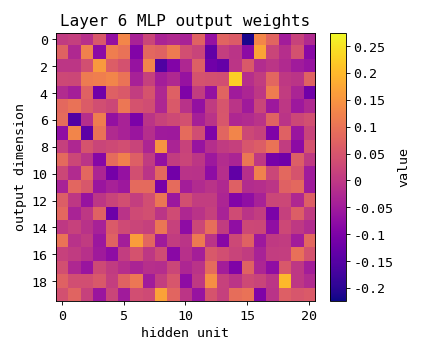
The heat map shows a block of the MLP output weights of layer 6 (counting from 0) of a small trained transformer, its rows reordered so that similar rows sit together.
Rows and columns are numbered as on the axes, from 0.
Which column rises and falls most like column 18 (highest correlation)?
12
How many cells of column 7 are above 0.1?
1
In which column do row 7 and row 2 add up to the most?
3
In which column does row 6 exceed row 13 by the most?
17
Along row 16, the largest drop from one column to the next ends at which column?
9
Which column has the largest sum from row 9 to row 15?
6
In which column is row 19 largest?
8
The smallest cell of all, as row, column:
0, 15
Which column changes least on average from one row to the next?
7
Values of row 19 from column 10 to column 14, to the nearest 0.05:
0 -0.05 0.05 0 0.1
